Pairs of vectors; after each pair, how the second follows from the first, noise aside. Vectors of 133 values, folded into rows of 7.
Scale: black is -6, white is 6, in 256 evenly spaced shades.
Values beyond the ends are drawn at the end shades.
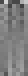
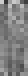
negated.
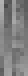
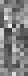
wrapped around, scaled up.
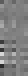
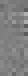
reversed, shrunk.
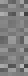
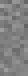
wrapped around, negated, shrunk.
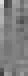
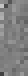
partly zeroed.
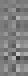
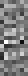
wrapped around, scaled up.
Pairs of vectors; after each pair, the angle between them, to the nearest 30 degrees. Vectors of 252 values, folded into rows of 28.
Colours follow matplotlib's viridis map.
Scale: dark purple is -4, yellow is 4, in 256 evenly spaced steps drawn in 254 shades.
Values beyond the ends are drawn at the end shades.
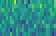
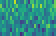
30 degrees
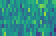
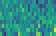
150 degrees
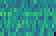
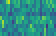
120 degrees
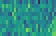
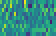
90 degrees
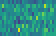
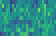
60 degrees
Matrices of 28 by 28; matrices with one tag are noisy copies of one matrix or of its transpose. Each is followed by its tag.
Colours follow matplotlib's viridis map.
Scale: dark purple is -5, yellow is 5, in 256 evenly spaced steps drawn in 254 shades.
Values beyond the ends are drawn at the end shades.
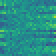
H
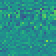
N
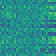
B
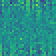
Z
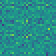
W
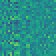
N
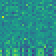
B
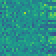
B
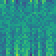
H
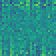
Z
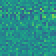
N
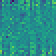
Z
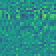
N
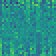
Z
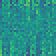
Z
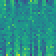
H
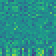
B
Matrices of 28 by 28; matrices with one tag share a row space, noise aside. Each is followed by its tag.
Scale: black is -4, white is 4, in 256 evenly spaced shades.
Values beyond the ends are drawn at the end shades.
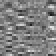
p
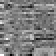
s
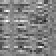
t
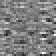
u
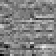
s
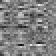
t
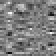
p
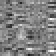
p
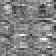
u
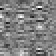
t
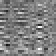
t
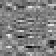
p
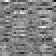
u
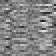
u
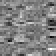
p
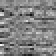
s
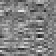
t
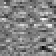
u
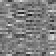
p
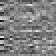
s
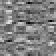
p
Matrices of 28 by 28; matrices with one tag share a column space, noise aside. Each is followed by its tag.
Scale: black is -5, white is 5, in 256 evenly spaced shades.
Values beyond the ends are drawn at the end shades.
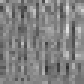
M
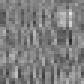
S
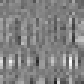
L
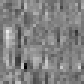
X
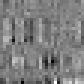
L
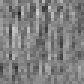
M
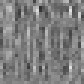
M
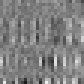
L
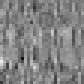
X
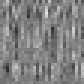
M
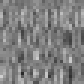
S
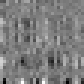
L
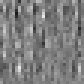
M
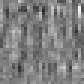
M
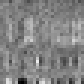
L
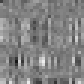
L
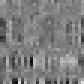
L
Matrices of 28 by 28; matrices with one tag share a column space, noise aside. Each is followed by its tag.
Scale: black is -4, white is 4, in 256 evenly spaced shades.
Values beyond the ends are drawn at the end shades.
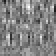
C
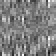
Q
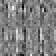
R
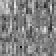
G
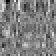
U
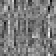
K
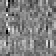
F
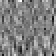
Q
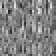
G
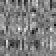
F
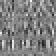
F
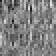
C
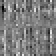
R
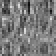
G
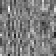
K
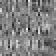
F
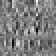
F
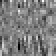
Q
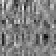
C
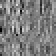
G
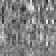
C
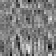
Q
